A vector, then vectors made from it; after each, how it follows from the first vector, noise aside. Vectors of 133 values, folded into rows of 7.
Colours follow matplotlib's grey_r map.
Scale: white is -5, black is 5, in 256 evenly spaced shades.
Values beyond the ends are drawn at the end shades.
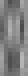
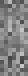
sign-scrambled.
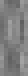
shrunk.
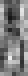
wrapped around, scaled up.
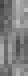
wrapped around, negated.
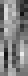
wrapped around, scaled up.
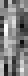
wrapped around, scaled up.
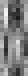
reversed, scaled up.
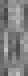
reversed, negated.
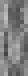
reversed.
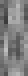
reversed, negated.
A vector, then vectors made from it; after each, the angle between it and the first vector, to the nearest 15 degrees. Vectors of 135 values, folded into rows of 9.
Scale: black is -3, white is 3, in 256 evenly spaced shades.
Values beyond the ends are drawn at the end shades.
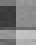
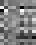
105 degrees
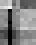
90 degrees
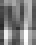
60 degrees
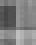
15 degrees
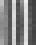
105 degrees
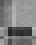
105 degrees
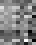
120 degrees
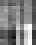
90 degrees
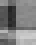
15 degrees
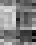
150 degrees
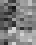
45 degrees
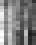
120 degrees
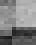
105 degrees
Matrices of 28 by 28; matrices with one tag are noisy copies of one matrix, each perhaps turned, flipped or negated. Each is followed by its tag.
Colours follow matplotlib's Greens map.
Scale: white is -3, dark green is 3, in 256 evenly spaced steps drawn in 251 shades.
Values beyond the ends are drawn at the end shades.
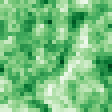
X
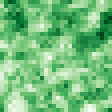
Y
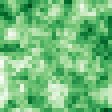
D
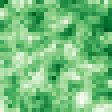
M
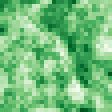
X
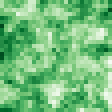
D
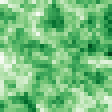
D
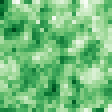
M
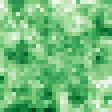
D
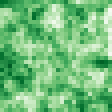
D
